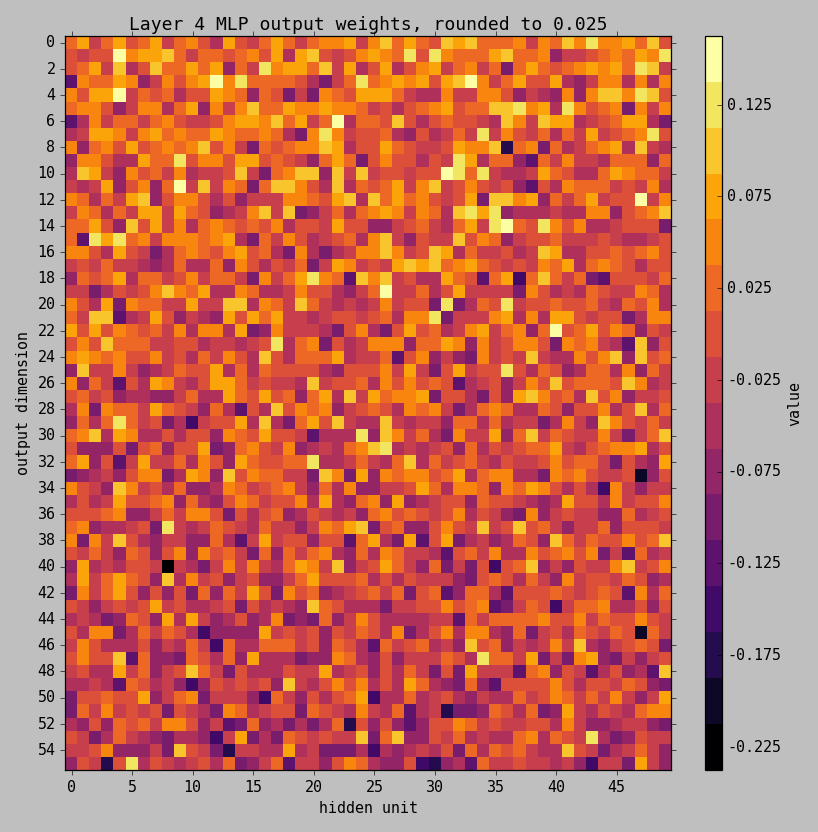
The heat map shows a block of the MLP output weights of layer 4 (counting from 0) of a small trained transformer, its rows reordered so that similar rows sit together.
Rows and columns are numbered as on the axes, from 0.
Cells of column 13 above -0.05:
39
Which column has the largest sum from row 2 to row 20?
26
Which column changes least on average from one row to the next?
42
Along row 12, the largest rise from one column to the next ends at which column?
35
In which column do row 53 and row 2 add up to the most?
43
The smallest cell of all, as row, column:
40, 8
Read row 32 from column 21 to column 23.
-0.05 -0.05 -0.025
